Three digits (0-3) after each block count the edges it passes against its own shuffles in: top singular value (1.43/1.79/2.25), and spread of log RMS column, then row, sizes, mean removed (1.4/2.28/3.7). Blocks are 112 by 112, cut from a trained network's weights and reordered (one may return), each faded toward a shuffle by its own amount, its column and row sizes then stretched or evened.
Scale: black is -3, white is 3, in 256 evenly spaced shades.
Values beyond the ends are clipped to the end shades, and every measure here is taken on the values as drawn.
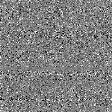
0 1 2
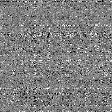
1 1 2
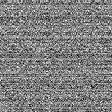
3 0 0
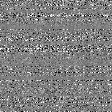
0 0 3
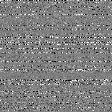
0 0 3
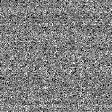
1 1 0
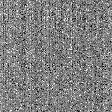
2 0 1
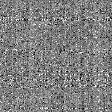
1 0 2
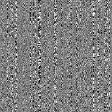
3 3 0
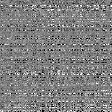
2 2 3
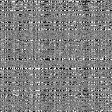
3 0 3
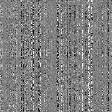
3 3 1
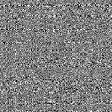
2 0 2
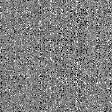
0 2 1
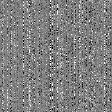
1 3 0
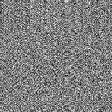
3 0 0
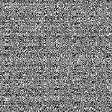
2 2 0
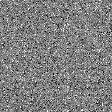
0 1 0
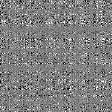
1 2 3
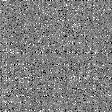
0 0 2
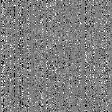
0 3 1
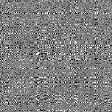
3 2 3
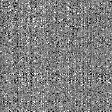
2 1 2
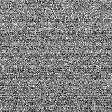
2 0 0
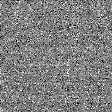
1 1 0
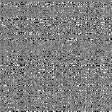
1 1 3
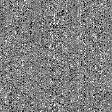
0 2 0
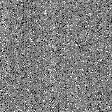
0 1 0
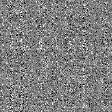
0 2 0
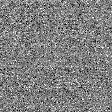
0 0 1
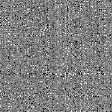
1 2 2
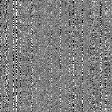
3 3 0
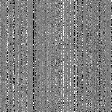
3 3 1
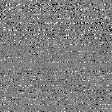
0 1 3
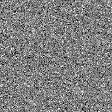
0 1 0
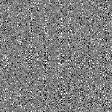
1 2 1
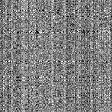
3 0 2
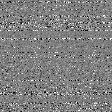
0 0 3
